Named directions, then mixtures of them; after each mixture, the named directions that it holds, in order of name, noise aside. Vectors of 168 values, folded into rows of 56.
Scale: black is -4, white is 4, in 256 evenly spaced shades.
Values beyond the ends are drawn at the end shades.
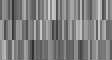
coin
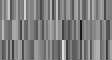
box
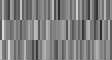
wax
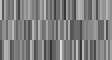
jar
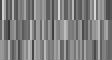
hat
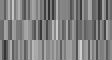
coin, jar.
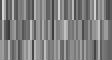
hat.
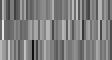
coin, hat, wax.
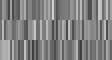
coin, jar, wax.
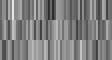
coin, hat.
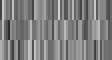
hat.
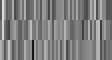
box, hat, wax.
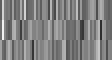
box, hat, wax.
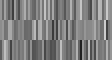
coin, jar.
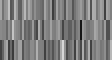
box, jar, wax.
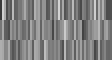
hat.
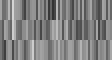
coin.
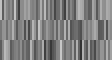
jar.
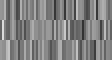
hat, jar, wax.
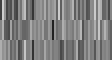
coin, hat.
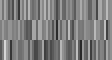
coin, jar.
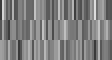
hat.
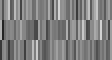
wax.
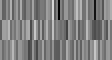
hat, wax.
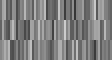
hat, jar.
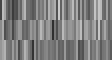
coin, hat.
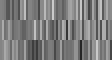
coin, jar, wax.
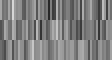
coin.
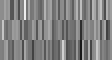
box, coin, jar.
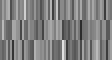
box.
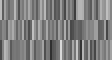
jar.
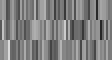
hat, jar, wax.
